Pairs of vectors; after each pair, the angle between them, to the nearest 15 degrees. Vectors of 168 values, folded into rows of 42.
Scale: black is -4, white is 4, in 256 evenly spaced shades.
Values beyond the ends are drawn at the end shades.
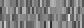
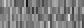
45 degrees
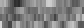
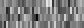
75 degrees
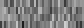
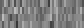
120 degrees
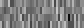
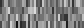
120 degrees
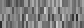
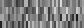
30 degrees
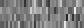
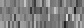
165 degrees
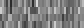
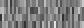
45 degrees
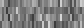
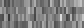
60 degrees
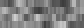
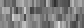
45 degrees
